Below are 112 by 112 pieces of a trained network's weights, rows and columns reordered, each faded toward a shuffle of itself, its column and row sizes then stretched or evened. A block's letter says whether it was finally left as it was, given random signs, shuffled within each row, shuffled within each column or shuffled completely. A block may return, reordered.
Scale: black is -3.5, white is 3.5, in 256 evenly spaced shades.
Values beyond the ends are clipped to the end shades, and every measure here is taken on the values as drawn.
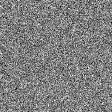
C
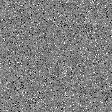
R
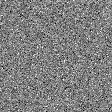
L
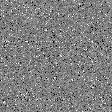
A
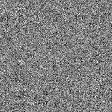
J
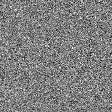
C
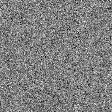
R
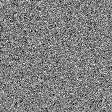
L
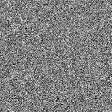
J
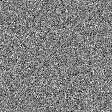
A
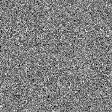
C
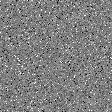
L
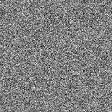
J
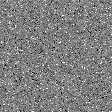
L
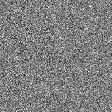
J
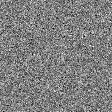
A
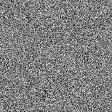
C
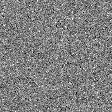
R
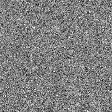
J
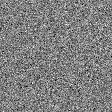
L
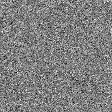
A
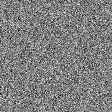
A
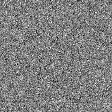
R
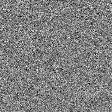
C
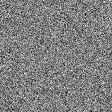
R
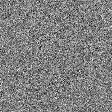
R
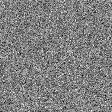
L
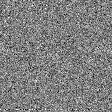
A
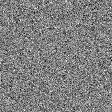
L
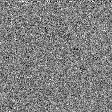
A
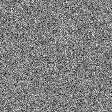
R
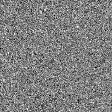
C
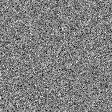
L
